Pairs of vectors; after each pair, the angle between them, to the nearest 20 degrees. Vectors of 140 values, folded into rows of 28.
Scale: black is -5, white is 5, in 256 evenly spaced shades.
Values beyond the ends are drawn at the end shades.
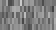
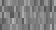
80 degrees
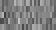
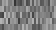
160 degrees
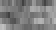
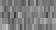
60 degrees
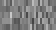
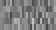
160 degrees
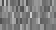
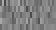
160 degrees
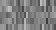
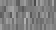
60 degrees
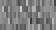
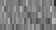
40 degrees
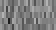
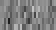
60 degrees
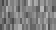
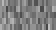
160 degrees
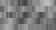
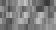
160 degrees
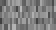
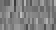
80 degrees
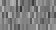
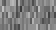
20 degrees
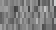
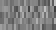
20 degrees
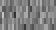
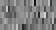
60 degrees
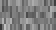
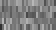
20 degrees
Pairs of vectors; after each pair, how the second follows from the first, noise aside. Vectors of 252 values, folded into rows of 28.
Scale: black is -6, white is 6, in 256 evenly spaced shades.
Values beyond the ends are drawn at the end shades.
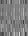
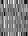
reversed, scaled up.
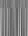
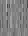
reversed, negated, partly zeroed.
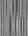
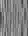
wrapped around.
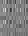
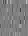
negated, partly zeroed.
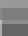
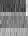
reversed, scaled up.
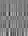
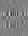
negated, partly zeroed.
